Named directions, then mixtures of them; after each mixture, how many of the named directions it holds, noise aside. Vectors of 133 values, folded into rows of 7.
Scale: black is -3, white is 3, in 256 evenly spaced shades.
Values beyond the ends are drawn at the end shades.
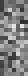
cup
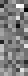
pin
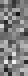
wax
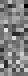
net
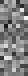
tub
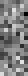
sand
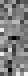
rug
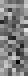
two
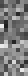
three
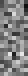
four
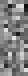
two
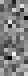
three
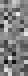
one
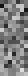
four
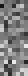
three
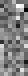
one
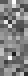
four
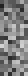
two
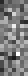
one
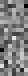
one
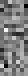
one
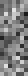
one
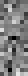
one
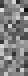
two
